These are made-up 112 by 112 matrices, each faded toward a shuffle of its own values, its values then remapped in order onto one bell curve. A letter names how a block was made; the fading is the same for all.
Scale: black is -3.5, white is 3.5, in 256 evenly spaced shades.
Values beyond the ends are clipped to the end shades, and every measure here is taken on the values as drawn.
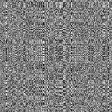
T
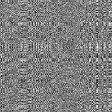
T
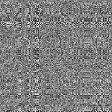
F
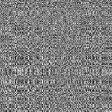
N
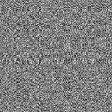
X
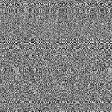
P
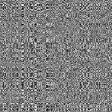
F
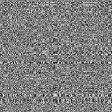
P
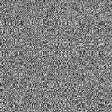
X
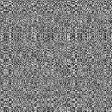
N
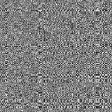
F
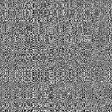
F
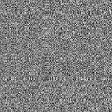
X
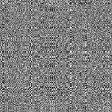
F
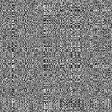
F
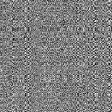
T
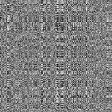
T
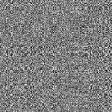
X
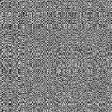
T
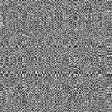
N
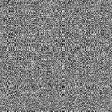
X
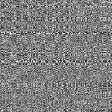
P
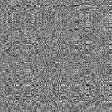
P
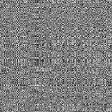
F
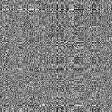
F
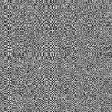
T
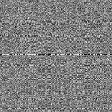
P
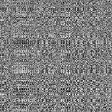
F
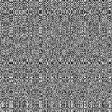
N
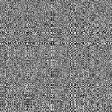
F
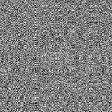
X
